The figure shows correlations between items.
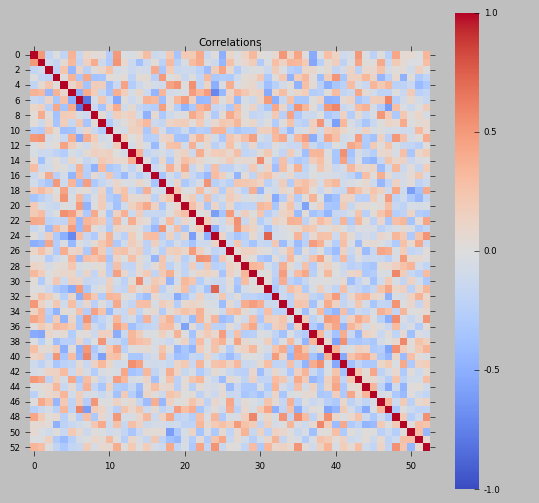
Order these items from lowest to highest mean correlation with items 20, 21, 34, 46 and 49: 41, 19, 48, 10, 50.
10, 48, 50, 19, 41
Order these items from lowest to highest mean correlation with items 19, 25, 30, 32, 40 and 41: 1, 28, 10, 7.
1, 28, 7, 10
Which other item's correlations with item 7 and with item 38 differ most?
40
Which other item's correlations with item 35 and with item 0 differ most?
21
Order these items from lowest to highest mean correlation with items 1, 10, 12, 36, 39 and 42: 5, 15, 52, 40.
15, 5, 52, 40
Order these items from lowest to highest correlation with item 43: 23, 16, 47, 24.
16, 47, 24, 23
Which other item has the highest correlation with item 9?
38
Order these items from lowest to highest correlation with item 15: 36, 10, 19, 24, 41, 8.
8, 10, 36, 41, 19, 24
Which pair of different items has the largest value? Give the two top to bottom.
24, 31
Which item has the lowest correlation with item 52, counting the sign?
50
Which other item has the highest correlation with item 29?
48
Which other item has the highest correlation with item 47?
6
